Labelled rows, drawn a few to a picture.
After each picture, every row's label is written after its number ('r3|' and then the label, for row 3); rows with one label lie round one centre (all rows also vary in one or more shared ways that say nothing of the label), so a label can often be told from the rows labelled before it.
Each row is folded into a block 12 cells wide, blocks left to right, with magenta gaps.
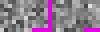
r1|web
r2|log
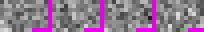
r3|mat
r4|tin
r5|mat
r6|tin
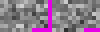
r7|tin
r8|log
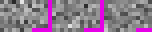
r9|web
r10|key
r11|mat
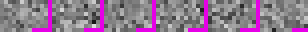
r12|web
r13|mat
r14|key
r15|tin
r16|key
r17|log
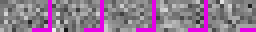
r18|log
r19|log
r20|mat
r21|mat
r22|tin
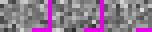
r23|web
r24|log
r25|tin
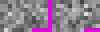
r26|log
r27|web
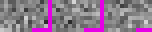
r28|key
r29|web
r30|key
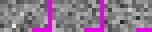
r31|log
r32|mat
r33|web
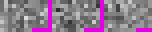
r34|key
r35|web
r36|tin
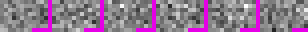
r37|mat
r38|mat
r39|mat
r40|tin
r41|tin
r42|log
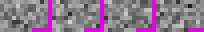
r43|tin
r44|mat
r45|web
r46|key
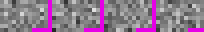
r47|web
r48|web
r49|tin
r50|key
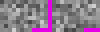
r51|key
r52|log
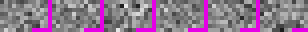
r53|key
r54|tin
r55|tin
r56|mat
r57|mat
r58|log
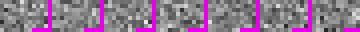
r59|web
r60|web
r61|key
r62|log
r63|mat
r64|tin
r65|log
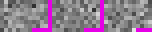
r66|key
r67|log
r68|tin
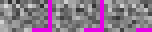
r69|mat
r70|tin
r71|tin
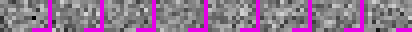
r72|web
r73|log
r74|web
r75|mat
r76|tin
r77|web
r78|log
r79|log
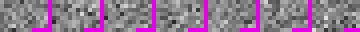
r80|log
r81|log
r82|mat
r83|tin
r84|mat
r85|web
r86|log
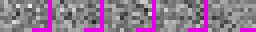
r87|mat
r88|mat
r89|mat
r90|mat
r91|tin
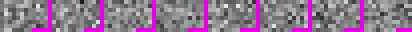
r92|log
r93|mat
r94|web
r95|web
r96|mat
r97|log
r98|tin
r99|mat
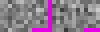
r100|tin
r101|log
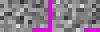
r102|key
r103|mat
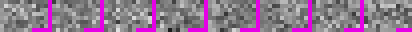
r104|web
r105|key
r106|tin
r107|log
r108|mat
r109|tin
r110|key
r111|mat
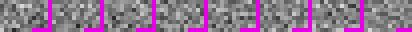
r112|log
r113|tin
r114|tin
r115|tin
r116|mat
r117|tin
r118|mat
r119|mat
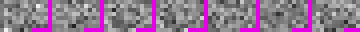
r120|log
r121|web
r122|tin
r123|tin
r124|web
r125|mat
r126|log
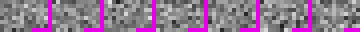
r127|log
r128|key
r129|web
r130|web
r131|log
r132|mat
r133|web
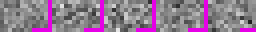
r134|log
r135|mat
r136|tin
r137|key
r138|web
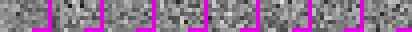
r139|mat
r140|web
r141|mat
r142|key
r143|web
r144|tin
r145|web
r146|mat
